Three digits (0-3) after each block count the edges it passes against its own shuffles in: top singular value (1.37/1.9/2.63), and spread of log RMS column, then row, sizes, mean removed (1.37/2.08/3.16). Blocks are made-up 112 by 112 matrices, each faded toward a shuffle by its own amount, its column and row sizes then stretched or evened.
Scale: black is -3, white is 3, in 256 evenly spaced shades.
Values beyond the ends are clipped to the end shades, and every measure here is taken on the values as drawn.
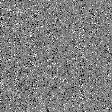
0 2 0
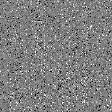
1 2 1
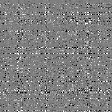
2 2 3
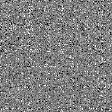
0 2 2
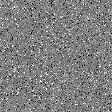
0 1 0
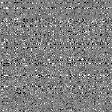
2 2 3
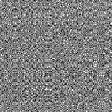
3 0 1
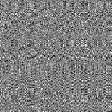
3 1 2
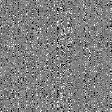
2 3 0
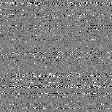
2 1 3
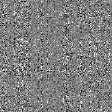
0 3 2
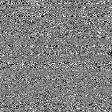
1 0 3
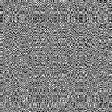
3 1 1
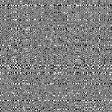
3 2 3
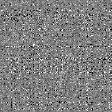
1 2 3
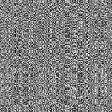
3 3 0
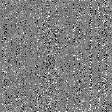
1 3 0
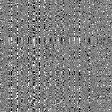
3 3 1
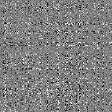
0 3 3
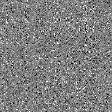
0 2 1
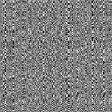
3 3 0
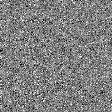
1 1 1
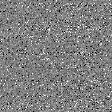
1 1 2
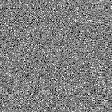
2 0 1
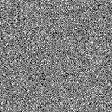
2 0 0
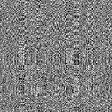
3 2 0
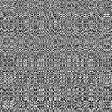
3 2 3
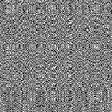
3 2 0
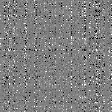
2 3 2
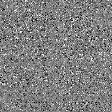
0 1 2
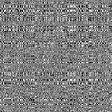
3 2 3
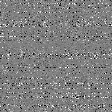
0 1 3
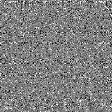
2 1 2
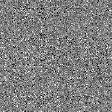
0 2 2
